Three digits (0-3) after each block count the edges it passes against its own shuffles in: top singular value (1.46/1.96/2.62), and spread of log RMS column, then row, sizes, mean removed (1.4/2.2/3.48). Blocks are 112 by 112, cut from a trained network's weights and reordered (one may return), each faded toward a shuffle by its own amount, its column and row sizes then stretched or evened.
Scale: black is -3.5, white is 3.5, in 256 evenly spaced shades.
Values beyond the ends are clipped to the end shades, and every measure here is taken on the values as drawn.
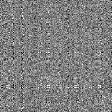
2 2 1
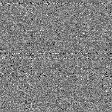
0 1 2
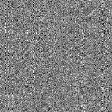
2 2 0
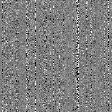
1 3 0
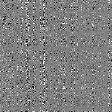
1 3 2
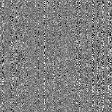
0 3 1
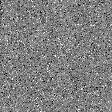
0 0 0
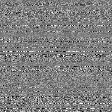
0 0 3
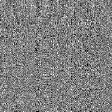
2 2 1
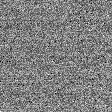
0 0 0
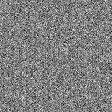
1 0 0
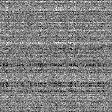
3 2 2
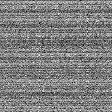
3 1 0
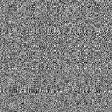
3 1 2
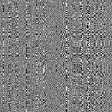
3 3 1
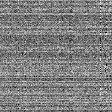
3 2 0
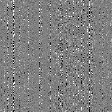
1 3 0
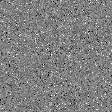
0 1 0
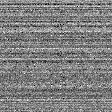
3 0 2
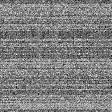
3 1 0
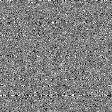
1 0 2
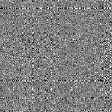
2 2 2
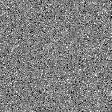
1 1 0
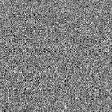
2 1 1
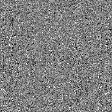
0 2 1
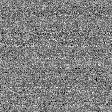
0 0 2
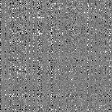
0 3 2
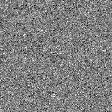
1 0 1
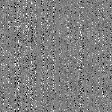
0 3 0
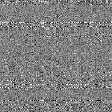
2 0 3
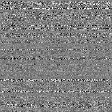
0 1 3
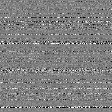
1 0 3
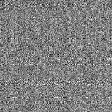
2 0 2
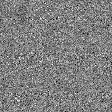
0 0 1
